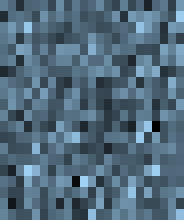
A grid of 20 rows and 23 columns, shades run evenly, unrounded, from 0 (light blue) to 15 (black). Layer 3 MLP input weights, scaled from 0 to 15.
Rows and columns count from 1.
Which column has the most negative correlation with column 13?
2
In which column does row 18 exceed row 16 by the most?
20
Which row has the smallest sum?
5
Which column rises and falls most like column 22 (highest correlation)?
1
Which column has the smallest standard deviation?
7
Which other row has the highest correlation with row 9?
3
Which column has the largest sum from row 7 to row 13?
14
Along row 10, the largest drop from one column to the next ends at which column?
23
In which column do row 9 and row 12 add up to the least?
19
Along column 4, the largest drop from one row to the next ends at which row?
16
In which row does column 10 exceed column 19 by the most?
12
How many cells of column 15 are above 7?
12
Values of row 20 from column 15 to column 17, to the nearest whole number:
5 7 5
